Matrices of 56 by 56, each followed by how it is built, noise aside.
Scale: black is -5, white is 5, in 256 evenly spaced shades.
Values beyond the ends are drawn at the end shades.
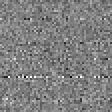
uneven rows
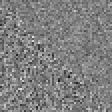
lower triangular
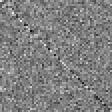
diagonal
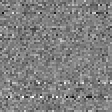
uneven rows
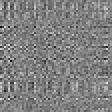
low rank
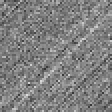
Hankel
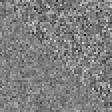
upper triangular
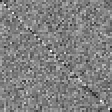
diagonal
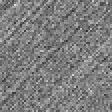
Hankel
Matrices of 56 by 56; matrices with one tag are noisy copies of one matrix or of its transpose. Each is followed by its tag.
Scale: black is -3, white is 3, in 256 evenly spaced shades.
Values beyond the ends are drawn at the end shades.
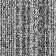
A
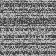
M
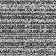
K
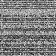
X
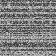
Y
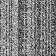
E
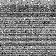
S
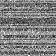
M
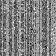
Y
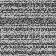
M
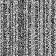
M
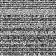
X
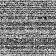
A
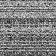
E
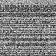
S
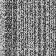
S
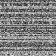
Y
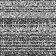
E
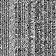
X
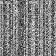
M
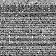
S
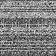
E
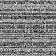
K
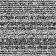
A
